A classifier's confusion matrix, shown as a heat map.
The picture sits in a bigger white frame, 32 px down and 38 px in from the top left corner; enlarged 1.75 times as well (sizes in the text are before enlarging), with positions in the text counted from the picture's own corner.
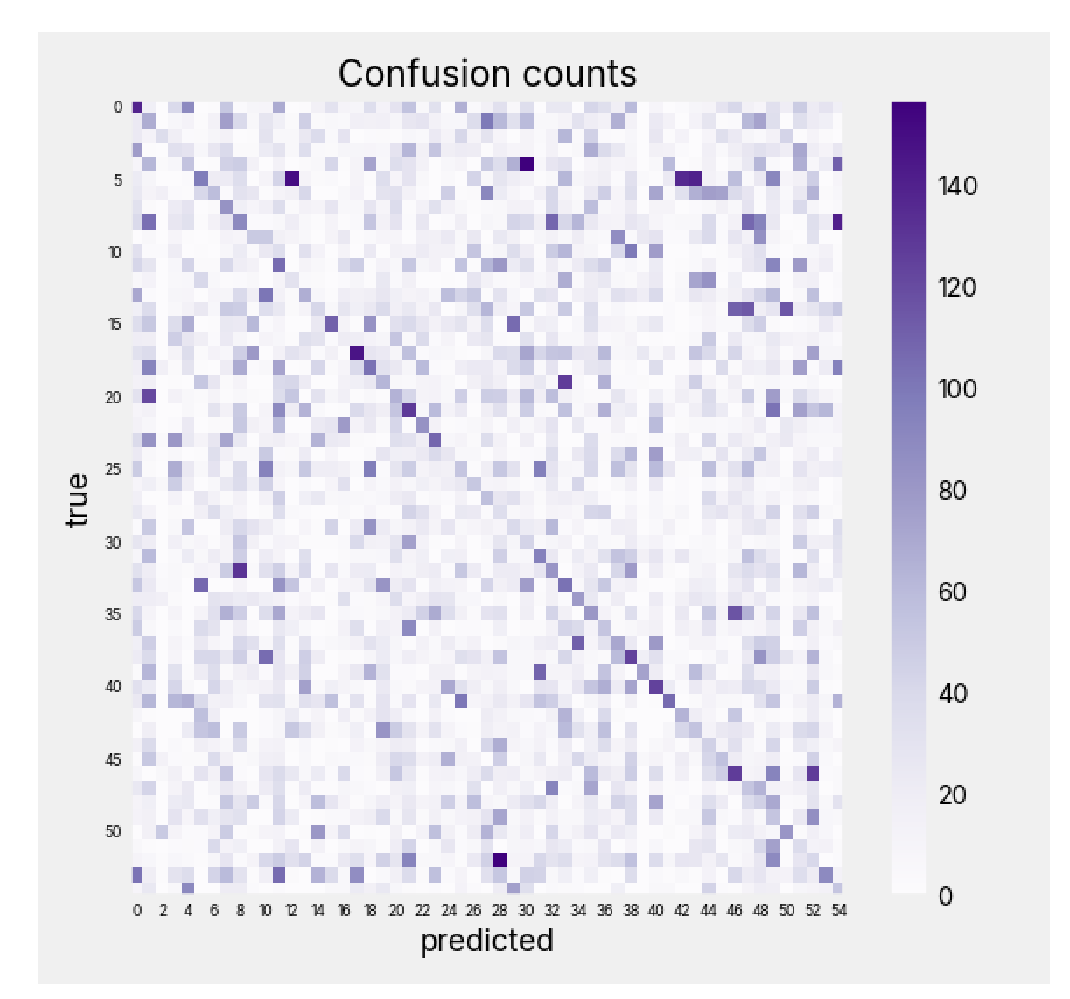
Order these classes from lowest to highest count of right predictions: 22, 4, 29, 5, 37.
29, 4, 37, 22, 5
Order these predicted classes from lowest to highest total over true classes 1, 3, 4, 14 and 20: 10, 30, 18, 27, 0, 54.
10, 18, 0, 54, 27, 30
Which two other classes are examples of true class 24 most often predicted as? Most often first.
40, 38
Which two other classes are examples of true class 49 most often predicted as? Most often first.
52, 28
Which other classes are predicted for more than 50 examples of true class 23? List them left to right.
1, 3, 7, 14
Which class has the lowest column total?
2
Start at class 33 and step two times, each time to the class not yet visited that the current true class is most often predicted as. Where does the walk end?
12
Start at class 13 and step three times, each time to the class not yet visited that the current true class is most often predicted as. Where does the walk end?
48
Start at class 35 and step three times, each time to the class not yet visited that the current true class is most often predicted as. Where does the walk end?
28
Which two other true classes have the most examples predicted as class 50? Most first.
14, 2
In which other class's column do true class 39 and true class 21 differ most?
31
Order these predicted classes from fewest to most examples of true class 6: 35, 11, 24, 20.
11, 35, 20, 24
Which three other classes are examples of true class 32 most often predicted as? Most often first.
8, 38, 51
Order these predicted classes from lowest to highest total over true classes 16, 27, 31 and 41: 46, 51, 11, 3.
51, 46, 11, 3
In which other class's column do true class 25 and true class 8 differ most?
54
